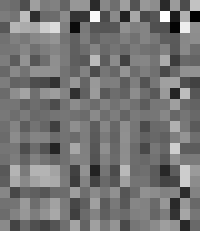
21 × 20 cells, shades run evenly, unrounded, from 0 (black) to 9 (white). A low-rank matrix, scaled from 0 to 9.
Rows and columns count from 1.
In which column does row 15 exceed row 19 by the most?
18
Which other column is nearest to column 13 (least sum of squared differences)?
4
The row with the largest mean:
3
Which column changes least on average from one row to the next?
7
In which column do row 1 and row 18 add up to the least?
19
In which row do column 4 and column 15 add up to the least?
2
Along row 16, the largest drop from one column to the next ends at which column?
10
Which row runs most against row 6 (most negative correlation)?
15
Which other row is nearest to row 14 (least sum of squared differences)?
12
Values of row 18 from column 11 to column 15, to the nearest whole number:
4 5 3 4 5
